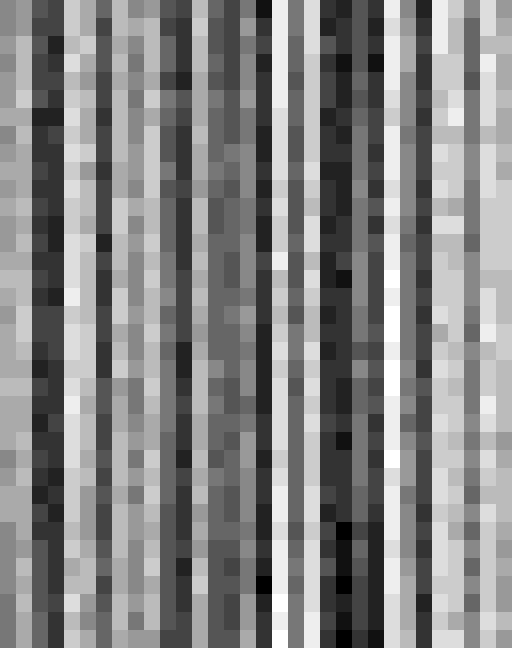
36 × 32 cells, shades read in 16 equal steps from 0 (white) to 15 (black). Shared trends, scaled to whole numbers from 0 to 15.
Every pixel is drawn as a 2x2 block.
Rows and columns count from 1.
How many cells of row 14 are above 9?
9
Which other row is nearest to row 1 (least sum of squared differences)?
31
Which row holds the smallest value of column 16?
36
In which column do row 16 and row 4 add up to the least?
25
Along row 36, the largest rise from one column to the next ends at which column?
21
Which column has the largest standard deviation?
23
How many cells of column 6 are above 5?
7
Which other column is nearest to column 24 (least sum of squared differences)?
27
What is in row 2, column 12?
12
